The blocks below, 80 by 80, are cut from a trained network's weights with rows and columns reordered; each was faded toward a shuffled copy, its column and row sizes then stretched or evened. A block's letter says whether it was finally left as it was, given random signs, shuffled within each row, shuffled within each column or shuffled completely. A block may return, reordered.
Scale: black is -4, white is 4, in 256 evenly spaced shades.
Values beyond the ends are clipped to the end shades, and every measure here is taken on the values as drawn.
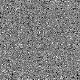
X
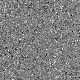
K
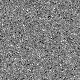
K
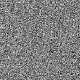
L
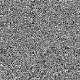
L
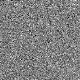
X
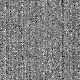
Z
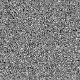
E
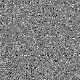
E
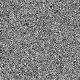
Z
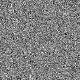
X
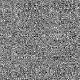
L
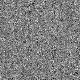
Z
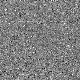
E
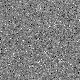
K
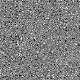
X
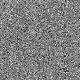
Z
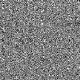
L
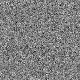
E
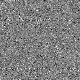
E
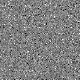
X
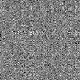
L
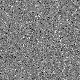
K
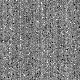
Z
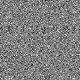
L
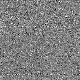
E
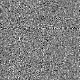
X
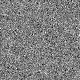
K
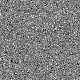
K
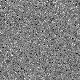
K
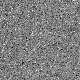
K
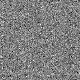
Z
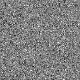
X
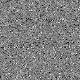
E
